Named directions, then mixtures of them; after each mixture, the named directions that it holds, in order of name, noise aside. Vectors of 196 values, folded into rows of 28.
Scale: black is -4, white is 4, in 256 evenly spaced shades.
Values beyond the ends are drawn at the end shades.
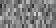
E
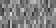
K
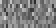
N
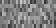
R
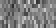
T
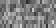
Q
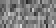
Q.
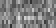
Q, R, T.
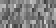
E, K, Q.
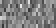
E, N, T.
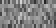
R.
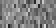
Q, R, T.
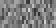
E, K, T.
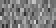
K, T.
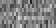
Q, R, T.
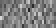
E, T.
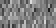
K.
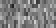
T.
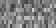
Q, T.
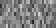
E.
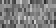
R, T.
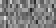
N.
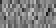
E, N.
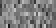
E, R, T.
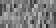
E, Q, R.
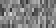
K, Q.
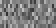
N.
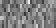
E, N, T.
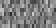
K.
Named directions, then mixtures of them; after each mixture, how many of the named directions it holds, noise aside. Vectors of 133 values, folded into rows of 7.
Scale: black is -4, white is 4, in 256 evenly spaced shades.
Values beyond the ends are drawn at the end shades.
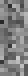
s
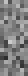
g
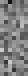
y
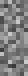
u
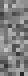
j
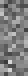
two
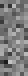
four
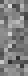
one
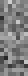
four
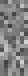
two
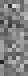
two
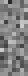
two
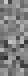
one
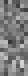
one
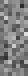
two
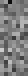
one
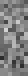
four
